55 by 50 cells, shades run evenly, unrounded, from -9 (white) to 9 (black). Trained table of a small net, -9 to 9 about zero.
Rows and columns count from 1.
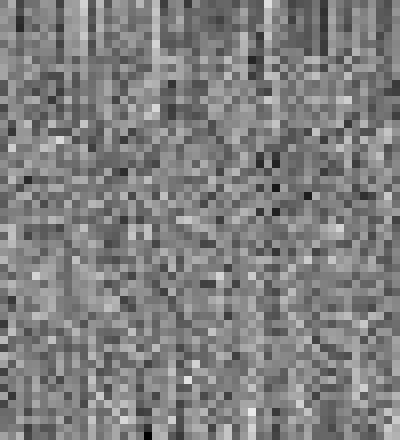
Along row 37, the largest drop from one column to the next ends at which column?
22
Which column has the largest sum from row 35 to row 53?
23
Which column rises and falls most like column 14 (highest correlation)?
30
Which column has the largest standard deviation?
35
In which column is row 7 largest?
41
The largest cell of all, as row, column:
55, 19
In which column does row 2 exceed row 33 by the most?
39
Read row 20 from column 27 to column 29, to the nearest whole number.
1 0 3
